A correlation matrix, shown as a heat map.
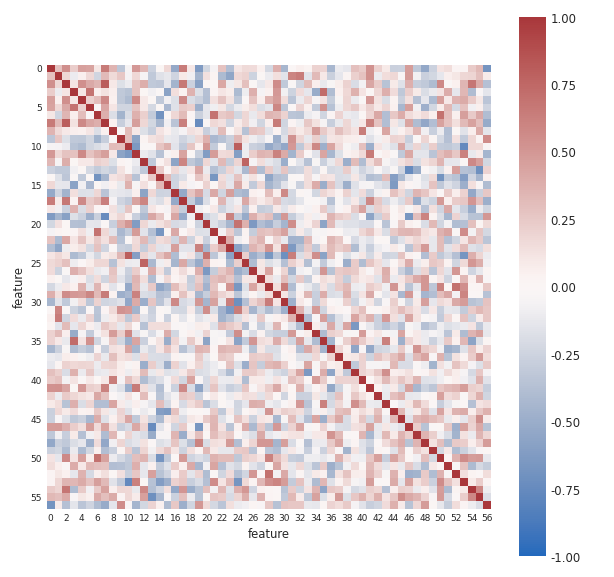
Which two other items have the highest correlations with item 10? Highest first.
24, 34
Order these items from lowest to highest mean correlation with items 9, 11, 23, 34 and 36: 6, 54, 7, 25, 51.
51, 25, 7, 6, 54
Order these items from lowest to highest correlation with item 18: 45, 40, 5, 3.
45, 5, 3, 40
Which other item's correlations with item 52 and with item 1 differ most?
46
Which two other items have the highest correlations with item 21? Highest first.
6, 53
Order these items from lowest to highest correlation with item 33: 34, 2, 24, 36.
34, 24, 2, 36
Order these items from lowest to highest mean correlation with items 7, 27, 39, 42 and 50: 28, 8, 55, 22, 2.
8, 22, 28, 2, 55
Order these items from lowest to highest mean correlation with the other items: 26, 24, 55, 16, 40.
24, 16, 26, 40, 55
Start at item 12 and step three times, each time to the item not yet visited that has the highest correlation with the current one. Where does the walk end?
2
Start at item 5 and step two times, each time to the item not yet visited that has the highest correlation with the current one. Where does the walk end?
35
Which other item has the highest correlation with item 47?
36
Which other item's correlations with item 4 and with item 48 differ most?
7
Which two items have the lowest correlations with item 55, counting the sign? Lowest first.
13, 14
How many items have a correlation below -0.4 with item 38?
4
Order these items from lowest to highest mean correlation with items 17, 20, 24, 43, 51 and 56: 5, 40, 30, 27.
30, 27, 40, 5
